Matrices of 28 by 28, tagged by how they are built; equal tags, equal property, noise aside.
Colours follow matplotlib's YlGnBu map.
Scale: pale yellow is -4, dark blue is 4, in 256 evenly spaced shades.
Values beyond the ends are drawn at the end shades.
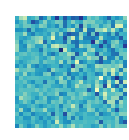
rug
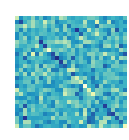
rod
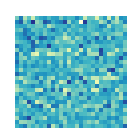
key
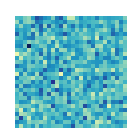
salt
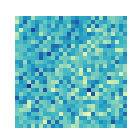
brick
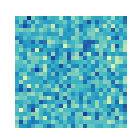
salt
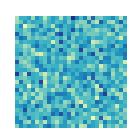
salt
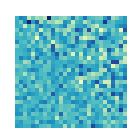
rug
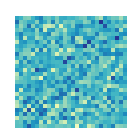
brick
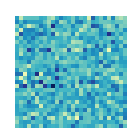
key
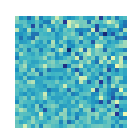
rug
